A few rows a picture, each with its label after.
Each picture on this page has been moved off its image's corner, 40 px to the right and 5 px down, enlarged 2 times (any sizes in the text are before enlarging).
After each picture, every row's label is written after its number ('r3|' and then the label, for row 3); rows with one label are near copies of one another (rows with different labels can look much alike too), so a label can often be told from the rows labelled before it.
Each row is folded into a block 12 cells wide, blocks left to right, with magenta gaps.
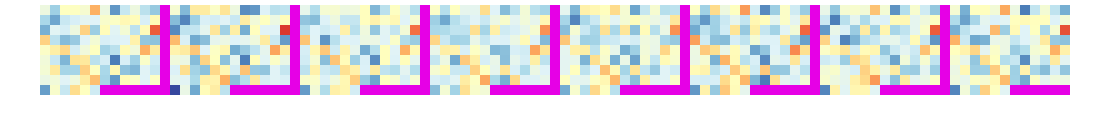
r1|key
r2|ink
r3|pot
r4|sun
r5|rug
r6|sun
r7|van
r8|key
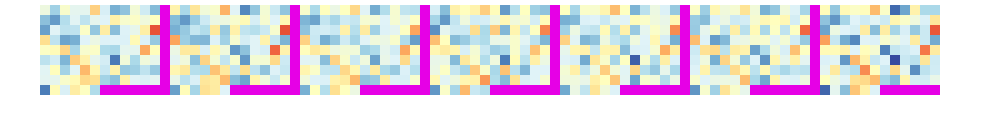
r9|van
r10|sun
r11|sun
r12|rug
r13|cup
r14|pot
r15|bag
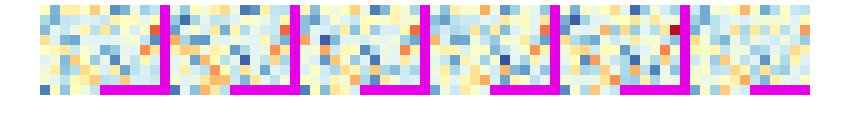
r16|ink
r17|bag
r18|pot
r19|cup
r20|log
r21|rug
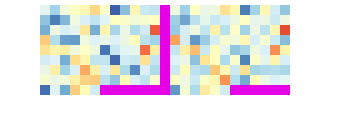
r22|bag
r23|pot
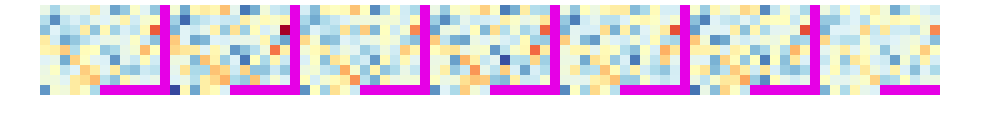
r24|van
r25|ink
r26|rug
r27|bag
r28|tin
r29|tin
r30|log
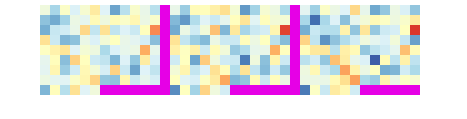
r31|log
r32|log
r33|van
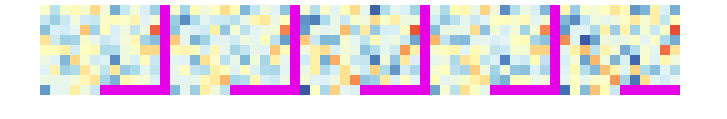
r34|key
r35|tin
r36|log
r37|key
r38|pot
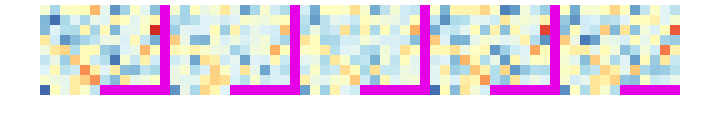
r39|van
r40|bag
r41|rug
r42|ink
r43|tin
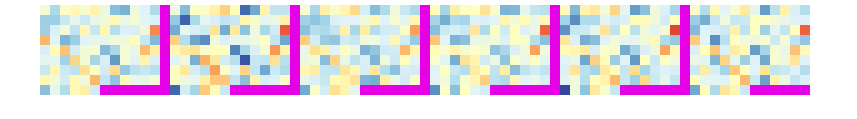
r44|pot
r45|bag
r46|sun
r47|ink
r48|ink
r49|pot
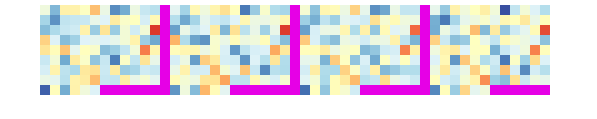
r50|ink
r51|bag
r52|ink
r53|log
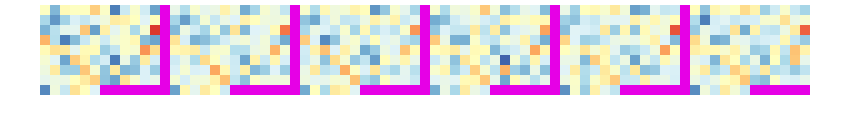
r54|key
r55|van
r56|pot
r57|cup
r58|ink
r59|tin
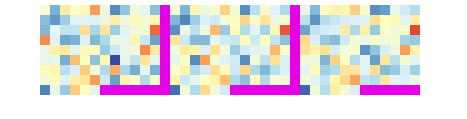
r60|cup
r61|log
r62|ink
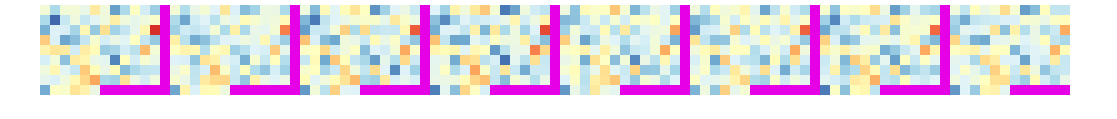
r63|van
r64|van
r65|log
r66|bag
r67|cup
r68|log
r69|ink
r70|bag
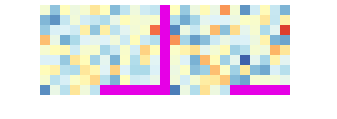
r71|tin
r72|key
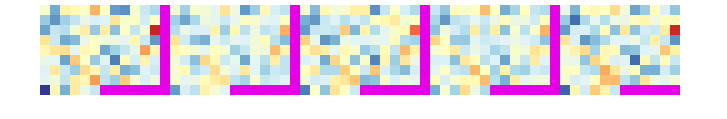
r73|ink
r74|bag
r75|tin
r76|rug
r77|van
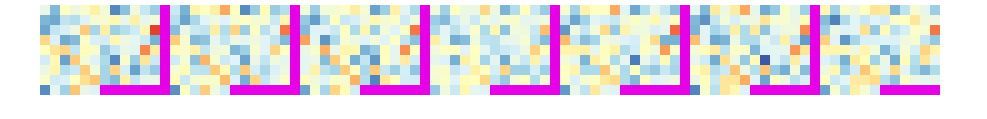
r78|log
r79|rug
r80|pot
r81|cup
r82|key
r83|cup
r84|tin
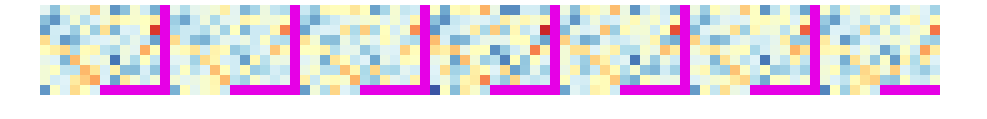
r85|van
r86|van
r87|rug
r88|ink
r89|key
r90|key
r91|tin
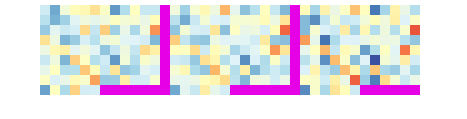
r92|rug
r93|key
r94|pot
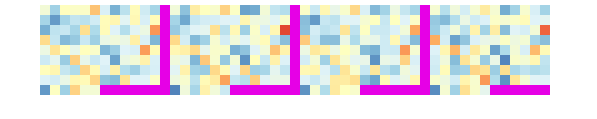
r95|sun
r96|ink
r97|sun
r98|pot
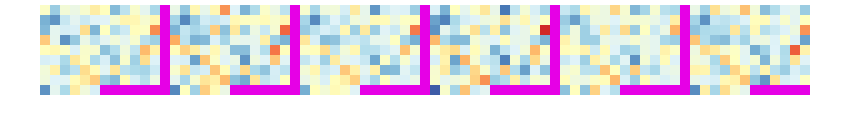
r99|tin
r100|sun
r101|van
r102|log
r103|rug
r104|sun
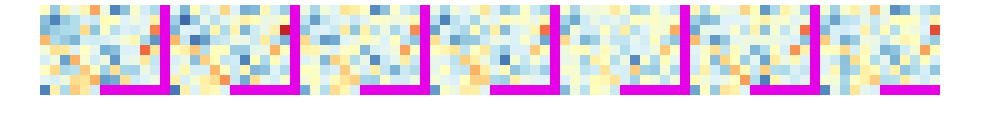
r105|sun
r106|van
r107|bag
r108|van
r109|cup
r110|pot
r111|ink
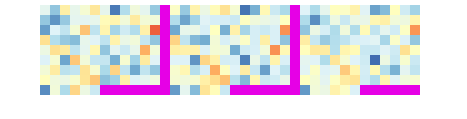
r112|log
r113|bag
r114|van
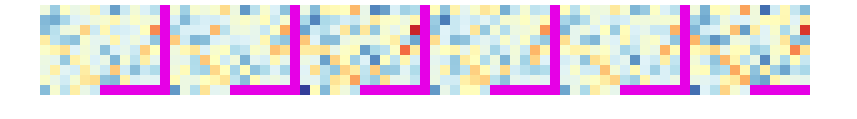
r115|log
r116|key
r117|ink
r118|tin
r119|bag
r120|key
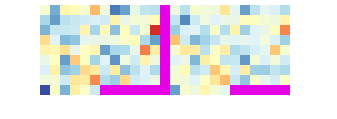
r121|ink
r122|van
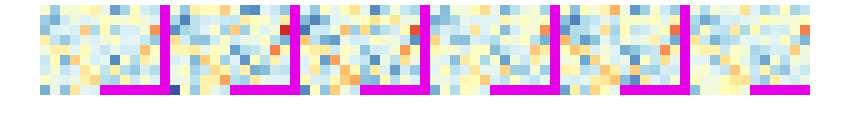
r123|log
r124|ink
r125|log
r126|cup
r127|sun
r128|van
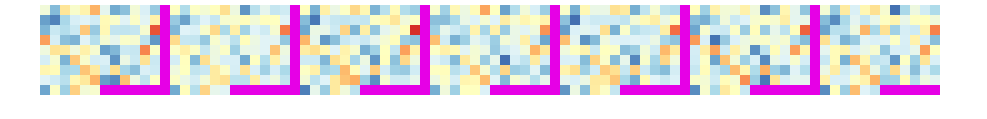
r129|sun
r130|log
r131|tin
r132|cup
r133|tin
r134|pot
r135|log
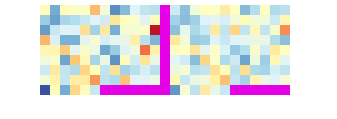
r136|ink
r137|rug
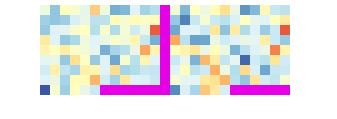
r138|ink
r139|bag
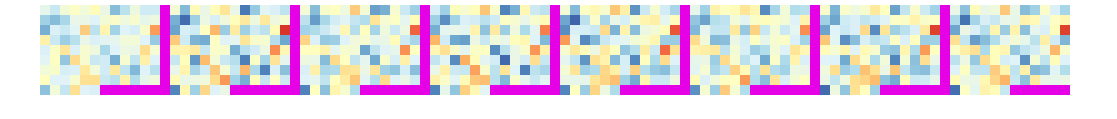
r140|log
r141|log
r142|ink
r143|bag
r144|tin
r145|rug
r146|tin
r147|van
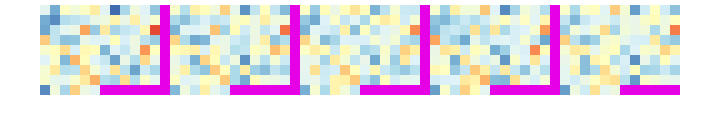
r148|log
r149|key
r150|tin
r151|sun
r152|key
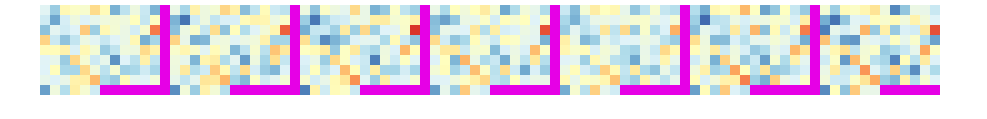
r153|key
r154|tin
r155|van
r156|log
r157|rug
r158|rug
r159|log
